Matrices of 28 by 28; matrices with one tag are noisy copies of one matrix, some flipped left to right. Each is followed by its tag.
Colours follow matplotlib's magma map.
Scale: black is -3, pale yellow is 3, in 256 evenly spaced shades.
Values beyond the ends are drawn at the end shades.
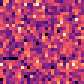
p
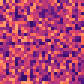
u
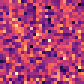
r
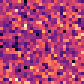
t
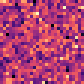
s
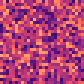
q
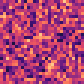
r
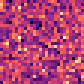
p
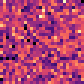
p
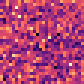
t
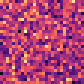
u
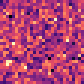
p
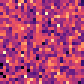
r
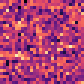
q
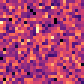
r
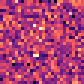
s
